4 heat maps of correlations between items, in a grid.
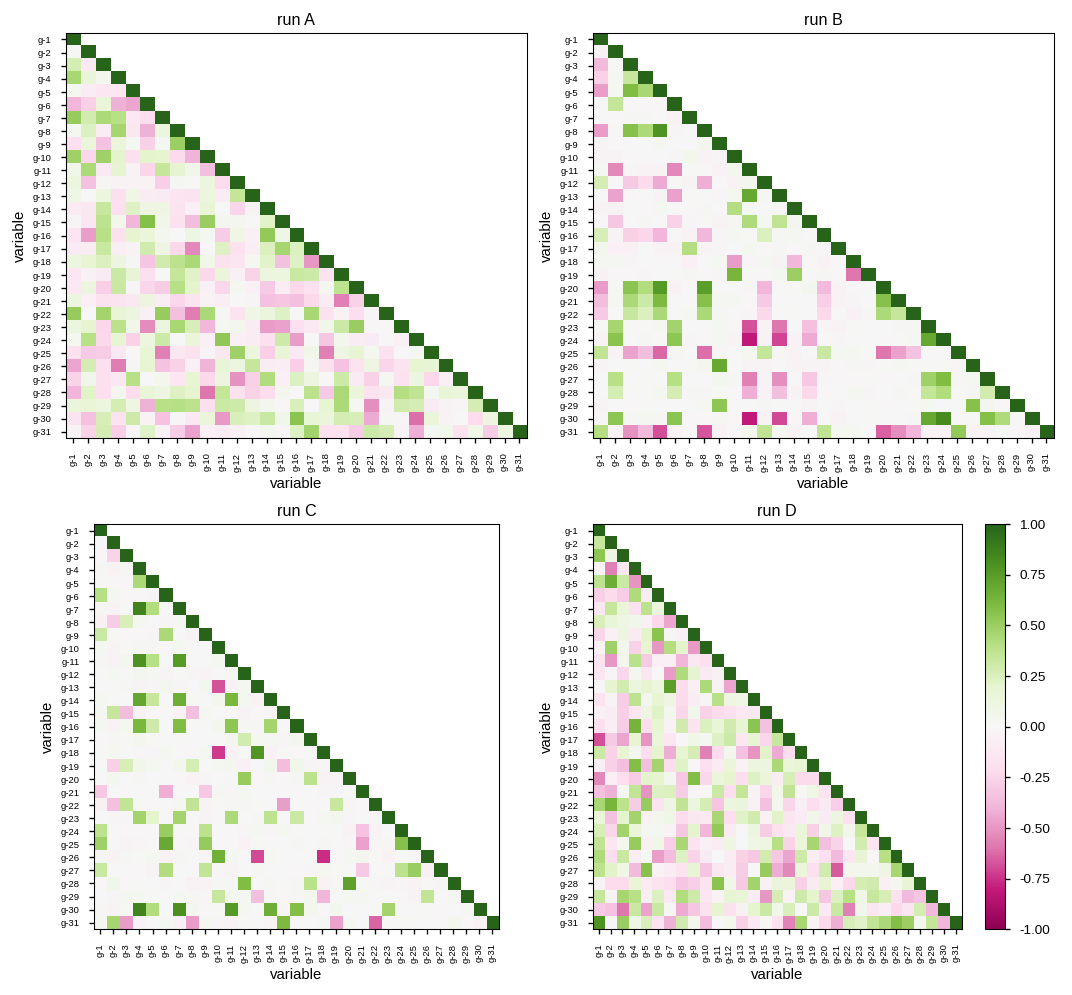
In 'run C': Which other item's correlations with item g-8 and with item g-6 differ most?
g-25
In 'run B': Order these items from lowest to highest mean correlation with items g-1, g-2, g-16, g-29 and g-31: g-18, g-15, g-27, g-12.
g-15, g-18, g-27, g-12
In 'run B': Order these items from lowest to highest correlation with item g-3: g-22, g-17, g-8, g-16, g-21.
g-16, g-17, g-22, g-21, g-8
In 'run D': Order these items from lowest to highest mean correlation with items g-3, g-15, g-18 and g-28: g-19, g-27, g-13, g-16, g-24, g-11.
g-16, g-13, g-19, g-11, g-24, g-27
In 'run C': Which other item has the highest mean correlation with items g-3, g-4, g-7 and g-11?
g-30
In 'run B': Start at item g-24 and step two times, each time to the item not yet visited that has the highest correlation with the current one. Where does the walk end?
g-23
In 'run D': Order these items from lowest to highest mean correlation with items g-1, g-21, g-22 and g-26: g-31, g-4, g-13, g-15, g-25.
g-15, g-4, g-13, g-25, g-31
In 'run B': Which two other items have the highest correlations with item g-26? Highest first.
g-9, g-29
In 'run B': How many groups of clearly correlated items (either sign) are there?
5
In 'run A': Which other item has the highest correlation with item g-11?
g-24
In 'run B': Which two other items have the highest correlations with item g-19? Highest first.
g-10, g-14
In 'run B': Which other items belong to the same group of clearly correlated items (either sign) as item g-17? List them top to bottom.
g-7
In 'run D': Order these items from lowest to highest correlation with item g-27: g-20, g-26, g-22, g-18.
g-22, g-18, g-20, g-26
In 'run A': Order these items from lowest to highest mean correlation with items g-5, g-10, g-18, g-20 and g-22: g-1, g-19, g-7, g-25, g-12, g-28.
g-28, g-25, g-12, g-19, g-7, g-1
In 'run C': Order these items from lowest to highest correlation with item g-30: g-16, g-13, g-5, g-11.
g-13, g-5, g-16, g-11
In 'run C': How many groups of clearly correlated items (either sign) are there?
5
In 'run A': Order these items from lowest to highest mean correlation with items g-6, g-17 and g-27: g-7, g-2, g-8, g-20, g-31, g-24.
g-8, g-20, g-2, g-7, g-24, g-31
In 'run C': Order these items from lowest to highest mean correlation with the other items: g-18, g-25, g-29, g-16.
g-18, g-29, g-25, g-16
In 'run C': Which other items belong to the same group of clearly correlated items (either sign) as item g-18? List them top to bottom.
g-10, g-13, g-26, g-29
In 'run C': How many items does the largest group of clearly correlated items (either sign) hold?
8
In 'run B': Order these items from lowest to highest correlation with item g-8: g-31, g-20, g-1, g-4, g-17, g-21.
g-31, g-1, g-17, g-4, g-21, g-20
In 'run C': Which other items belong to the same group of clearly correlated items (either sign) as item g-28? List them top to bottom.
g-12, g-17, g-20
